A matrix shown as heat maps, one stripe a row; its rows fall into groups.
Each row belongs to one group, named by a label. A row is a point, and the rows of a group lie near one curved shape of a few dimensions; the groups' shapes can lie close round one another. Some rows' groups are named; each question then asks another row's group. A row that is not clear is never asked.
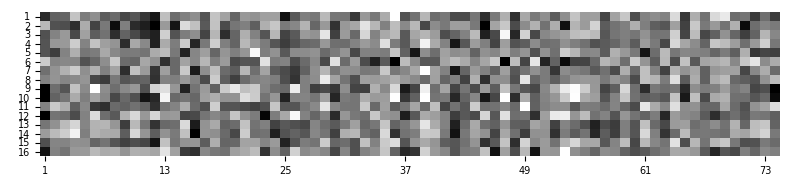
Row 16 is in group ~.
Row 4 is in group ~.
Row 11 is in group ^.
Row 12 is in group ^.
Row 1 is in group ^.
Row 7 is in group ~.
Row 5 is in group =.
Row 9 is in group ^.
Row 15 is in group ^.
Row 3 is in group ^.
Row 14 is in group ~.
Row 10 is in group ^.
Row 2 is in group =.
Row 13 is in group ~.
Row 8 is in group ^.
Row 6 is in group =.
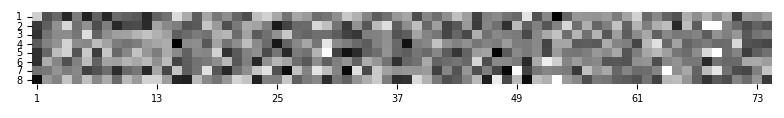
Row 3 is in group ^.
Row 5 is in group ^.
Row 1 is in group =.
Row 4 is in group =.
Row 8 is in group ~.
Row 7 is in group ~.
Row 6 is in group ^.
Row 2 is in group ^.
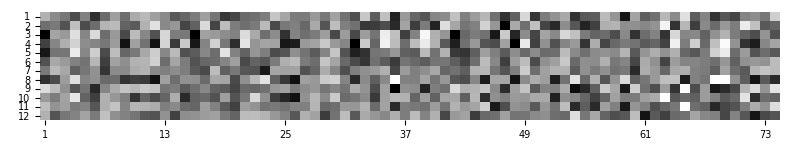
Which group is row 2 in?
=
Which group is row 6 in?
^
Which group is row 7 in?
^
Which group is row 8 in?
^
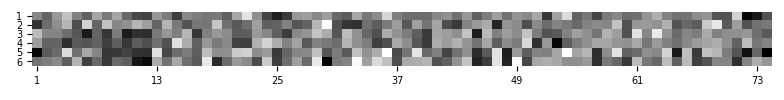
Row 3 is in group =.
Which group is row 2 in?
^
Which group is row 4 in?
=
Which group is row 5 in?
^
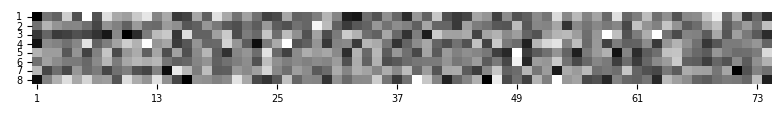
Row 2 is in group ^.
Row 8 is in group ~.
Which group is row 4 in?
^
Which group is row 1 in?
^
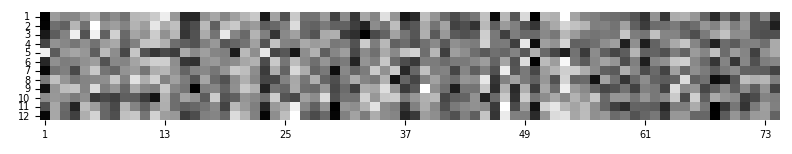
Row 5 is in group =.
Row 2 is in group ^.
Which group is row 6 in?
~
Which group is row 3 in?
^
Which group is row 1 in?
~
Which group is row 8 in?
~
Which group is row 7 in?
^
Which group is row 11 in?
^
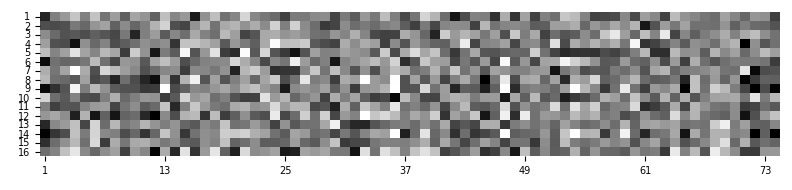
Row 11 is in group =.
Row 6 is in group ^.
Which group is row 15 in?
^
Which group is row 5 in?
~
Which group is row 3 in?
=
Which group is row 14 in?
^
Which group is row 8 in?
=
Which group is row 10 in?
=
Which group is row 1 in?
~
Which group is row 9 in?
^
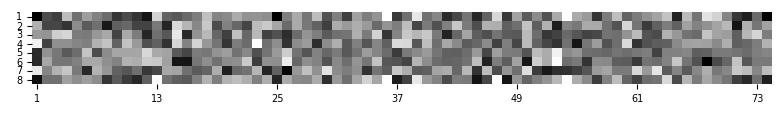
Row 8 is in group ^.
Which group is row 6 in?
~
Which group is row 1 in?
^
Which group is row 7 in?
=
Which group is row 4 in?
=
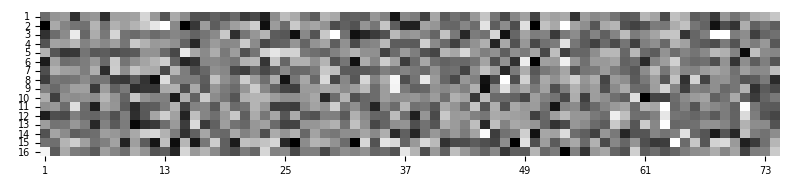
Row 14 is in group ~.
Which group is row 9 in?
=
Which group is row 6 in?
~
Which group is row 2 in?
~
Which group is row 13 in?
=
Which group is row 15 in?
~
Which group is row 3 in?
^
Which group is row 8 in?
^
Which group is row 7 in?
^
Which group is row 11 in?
=
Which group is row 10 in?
=
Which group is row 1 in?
^
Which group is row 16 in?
=
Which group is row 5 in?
=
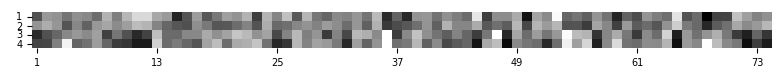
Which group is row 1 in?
~
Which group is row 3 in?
^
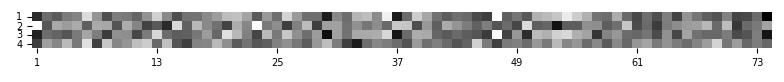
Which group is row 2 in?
=
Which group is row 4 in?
^
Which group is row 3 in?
^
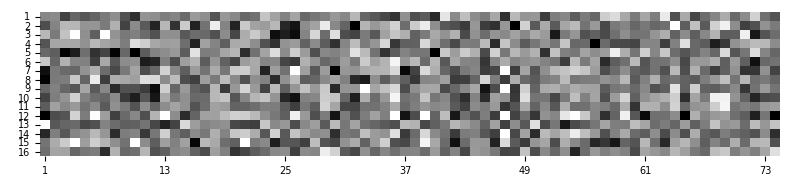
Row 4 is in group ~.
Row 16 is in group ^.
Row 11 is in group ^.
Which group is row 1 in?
=
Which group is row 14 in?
^
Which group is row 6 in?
=
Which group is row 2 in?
~
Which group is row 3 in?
=
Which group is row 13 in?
=
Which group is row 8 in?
^
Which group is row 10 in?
^
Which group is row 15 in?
~
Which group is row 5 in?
=
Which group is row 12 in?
^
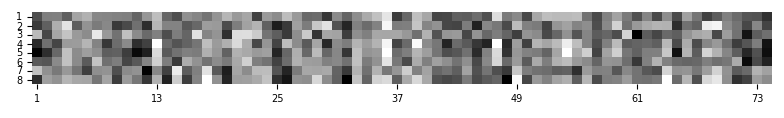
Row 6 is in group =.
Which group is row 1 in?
^
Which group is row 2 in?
^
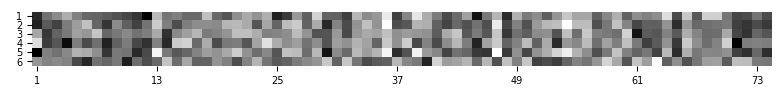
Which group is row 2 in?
^
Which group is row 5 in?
^
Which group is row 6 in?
=
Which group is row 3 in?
=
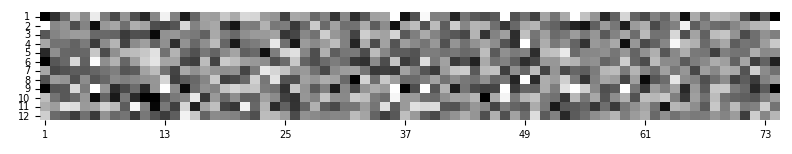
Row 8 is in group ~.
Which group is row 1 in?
^
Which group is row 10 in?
=
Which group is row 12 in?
=
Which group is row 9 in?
^
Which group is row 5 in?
^
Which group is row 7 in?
=
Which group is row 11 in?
~
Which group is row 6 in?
^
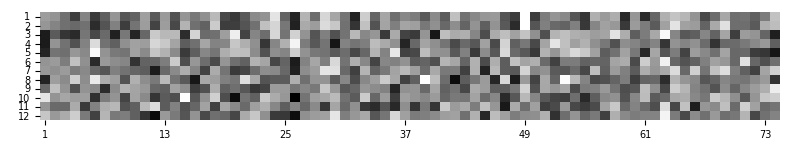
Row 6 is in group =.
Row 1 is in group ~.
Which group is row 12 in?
=
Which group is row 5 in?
^
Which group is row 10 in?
~
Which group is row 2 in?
~
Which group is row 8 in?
~
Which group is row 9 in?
^
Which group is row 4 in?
^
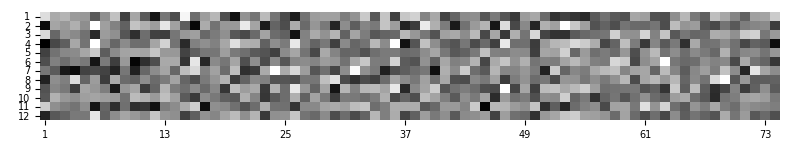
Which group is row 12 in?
^
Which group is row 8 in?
^
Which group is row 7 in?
=
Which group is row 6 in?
=
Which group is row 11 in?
=
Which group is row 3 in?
=
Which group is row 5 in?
^
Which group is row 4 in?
^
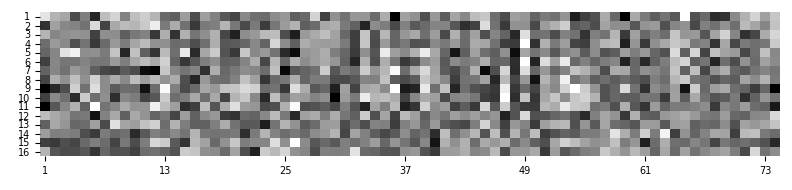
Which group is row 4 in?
~
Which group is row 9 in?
^
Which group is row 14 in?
=
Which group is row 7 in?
^
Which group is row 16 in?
=
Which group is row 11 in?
^
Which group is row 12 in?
~
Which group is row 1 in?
~
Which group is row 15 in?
=
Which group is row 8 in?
~
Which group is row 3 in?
~
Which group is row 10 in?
^
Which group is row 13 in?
^
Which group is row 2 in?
^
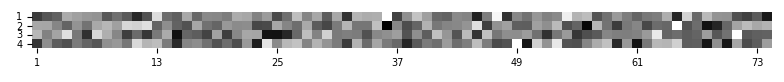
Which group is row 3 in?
=
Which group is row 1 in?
^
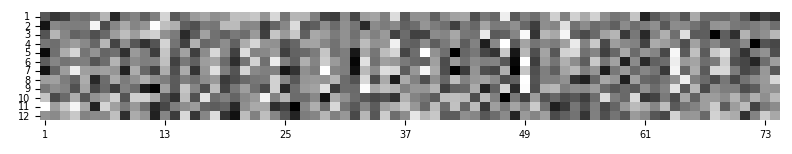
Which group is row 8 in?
~
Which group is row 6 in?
~
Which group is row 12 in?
~
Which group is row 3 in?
~
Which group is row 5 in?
~
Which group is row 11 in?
=
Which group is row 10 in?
=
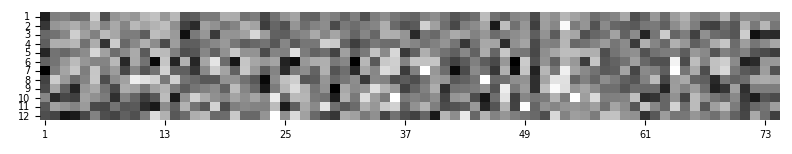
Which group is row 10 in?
=
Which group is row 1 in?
^
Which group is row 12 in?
=
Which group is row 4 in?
^
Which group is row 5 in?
^
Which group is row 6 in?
~
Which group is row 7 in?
~
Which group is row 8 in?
^
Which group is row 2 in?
~
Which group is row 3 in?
=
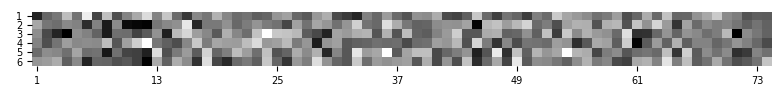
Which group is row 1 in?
^
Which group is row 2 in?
=
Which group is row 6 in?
^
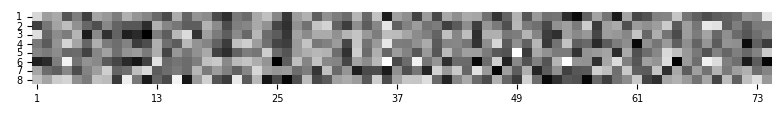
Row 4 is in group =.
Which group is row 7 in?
=
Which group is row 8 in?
~
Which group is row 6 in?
^
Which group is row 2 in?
^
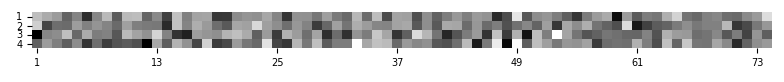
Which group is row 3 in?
~
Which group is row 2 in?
=
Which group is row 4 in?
^
